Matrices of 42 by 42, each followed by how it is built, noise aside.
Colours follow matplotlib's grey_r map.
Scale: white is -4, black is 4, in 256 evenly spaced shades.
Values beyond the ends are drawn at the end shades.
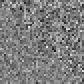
upper triangular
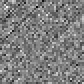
Hankel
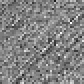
Hankel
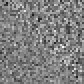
upper triangular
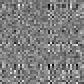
low rank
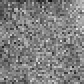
smooth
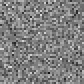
noise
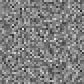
repeating rows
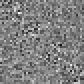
block diagonal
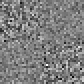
block diagonal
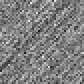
Hankel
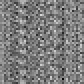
repeating rows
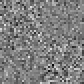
block diagonal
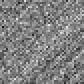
Hankel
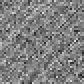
Hankel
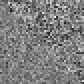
upper triangular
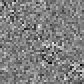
block diagonal
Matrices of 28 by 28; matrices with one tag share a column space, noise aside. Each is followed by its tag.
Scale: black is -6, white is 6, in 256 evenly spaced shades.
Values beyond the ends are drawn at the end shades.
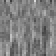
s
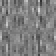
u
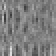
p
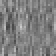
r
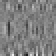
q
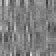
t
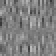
u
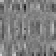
q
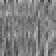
s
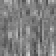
s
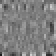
q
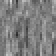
s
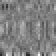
q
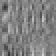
p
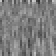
s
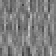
r
